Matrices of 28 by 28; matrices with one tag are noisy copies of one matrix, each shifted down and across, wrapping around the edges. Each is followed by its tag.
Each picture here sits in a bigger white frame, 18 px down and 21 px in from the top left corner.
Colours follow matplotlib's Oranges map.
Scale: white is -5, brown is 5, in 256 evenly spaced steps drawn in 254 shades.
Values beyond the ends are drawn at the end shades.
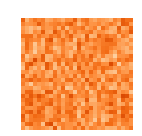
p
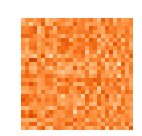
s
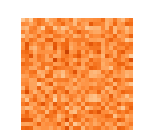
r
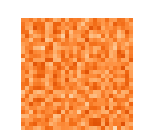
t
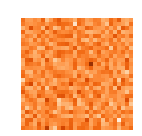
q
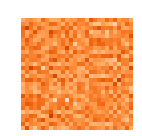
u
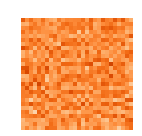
u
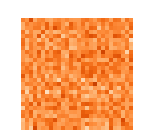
s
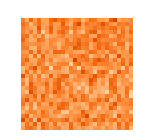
p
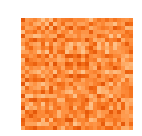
u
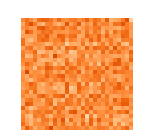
s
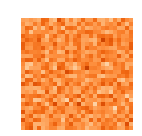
r
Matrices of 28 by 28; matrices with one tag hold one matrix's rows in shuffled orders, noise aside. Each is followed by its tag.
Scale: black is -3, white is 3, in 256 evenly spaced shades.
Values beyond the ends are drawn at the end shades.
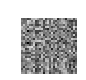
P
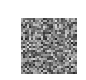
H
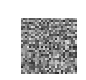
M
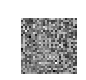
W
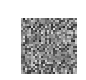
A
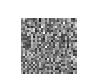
A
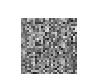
P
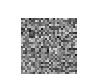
M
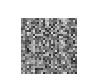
P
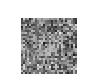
W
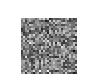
M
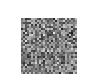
A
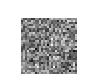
M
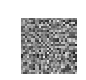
M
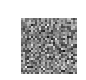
A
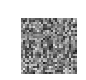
H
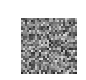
M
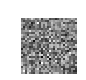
M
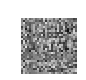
W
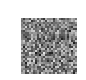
A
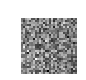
P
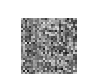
W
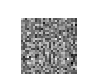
P
